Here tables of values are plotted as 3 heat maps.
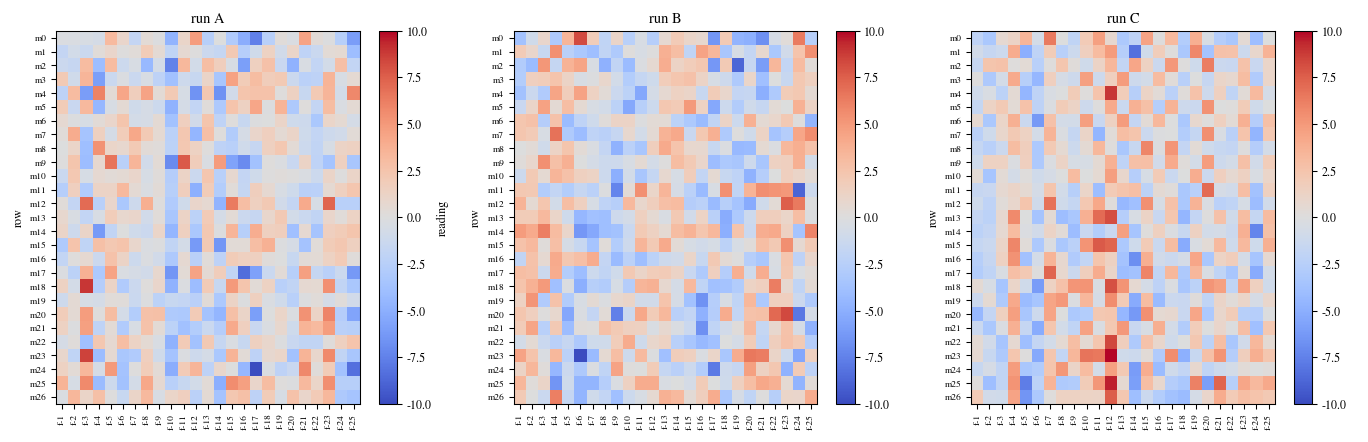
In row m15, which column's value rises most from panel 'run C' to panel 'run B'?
f-13
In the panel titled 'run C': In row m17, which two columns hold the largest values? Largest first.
f-7, f-15
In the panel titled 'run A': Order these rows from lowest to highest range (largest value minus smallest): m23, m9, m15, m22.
m22, m15, m23, m9
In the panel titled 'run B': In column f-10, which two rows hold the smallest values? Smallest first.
m5, m2
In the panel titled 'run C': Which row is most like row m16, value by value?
m20
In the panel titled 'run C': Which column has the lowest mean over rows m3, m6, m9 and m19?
f-6
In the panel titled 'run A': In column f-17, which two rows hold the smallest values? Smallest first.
m24, m0
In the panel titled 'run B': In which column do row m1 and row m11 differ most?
f-24
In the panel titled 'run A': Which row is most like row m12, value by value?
m25
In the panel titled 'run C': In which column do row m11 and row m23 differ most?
f-11
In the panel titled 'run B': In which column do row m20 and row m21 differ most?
f-9
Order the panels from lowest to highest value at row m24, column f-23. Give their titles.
run B, run C, run A
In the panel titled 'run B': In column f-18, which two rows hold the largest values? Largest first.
m11, m20
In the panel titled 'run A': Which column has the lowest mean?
f-10
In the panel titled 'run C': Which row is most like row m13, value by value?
m15
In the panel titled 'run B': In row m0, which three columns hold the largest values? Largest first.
f-6, f-24, f-5
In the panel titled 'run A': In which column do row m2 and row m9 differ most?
f-3
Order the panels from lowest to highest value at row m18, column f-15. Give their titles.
run C, run B, run A
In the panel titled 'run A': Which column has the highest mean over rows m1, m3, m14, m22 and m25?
f-15
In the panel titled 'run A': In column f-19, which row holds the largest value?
m5
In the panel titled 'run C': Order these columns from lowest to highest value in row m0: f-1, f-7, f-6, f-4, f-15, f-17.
f-1, f-6, f-4, f-17, f-15, f-7
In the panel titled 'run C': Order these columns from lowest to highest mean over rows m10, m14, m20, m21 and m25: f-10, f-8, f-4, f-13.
f-8, f-10, f-13, f-4
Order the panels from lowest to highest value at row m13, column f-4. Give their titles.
run A, run B, run C
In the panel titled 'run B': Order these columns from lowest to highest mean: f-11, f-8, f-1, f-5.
f-8, f-5, f-11, f-1
